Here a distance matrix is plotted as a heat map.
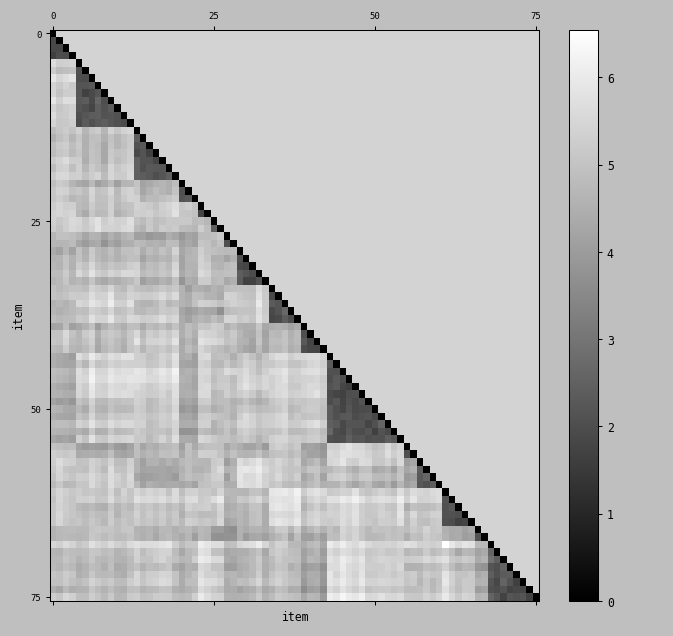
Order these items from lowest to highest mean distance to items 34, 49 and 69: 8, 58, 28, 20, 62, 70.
70, 20, 28, 8, 58, 62
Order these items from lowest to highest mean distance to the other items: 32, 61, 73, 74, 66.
74, 66, 73, 32, 61
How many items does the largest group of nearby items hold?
12
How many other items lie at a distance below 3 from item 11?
8
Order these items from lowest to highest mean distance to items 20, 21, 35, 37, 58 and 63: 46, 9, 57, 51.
57, 51, 46, 9
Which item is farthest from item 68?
61
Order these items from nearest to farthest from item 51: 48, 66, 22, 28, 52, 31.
48, 52, 22, 28, 66, 31
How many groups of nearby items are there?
16
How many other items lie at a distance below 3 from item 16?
6
